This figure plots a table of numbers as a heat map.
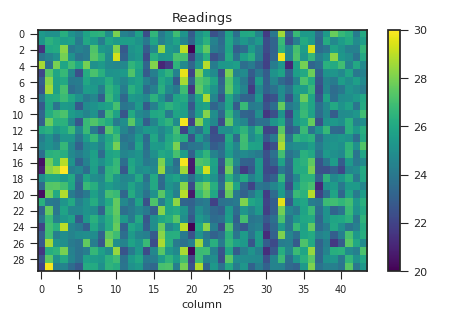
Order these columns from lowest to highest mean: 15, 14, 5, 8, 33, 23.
33, 14, 5, 23, 8, 15
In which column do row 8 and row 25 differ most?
22
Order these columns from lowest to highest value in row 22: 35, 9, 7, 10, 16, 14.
14, 7, 35, 9, 10, 16
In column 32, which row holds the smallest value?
6
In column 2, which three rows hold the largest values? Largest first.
17, 4, 19
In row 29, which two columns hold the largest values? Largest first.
1, 21
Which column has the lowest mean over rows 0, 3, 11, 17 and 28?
20
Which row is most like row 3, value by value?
0
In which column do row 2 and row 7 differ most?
28
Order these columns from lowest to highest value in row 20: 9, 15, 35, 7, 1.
15, 7, 35, 9, 1
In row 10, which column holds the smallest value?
30
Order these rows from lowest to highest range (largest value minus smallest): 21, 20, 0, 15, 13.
15, 13, 0, 21, 20
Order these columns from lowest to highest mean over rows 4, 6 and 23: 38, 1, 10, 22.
38, 10, 1, 22
